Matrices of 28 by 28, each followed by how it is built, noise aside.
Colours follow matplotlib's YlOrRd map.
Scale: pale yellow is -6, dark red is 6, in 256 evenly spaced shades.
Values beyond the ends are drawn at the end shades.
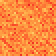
Toeplitz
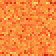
uneven rows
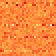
uneven rows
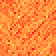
Hankel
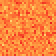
repeating columns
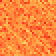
Toeplitz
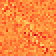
banded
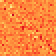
banded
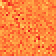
banded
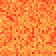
repeating columns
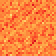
Hankel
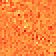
banded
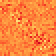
banded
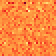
uneven rows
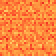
repeating columns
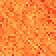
Toeplitz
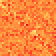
banded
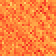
Toeplitz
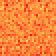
repeating columns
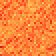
Hankel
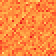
Hankel
